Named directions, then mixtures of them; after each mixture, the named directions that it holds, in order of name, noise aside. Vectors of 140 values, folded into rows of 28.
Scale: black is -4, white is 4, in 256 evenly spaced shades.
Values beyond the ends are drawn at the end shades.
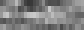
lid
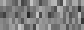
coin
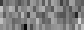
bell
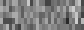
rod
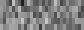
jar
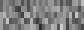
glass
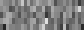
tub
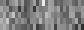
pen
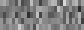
coin.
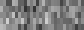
jar, pen.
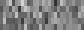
jar.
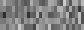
coin.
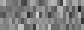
coin.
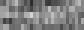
lid, rod.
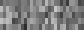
bell, glass, tub.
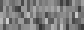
glass.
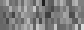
pen.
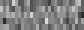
jar, lid, rod.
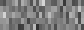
coin, pen.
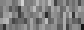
glass, jar, tub.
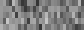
jar, pen.
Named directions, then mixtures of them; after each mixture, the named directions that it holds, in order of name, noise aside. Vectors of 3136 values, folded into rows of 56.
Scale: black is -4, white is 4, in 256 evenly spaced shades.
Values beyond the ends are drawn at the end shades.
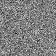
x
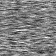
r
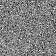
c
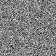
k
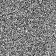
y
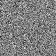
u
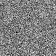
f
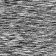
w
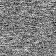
c, r, w.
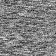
w, y.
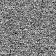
k, r, x.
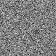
u, x.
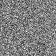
f, u, y.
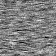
r, w.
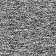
k, r.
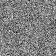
c, f, k.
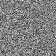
k, x, y.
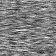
r.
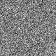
x, y.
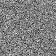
x.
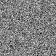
k.
